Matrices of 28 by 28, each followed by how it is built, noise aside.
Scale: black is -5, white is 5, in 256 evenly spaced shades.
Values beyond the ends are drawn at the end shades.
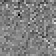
upper triangular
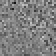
upper triangular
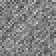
Hankel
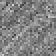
Hankel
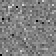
sparse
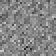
Hankel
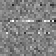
uneven rows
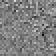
upper triangular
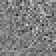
upper triangular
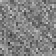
Toeplitz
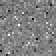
sparse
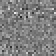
uneven rows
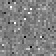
sparse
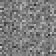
repeating rows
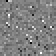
sparse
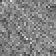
Toeplitz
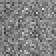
repeating rows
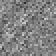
Hankel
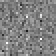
uneven columns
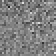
upper triangular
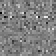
uneven rows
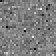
sparse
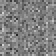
repeating rows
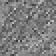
Hankel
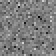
sparse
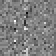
uneven columns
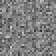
repeating rows
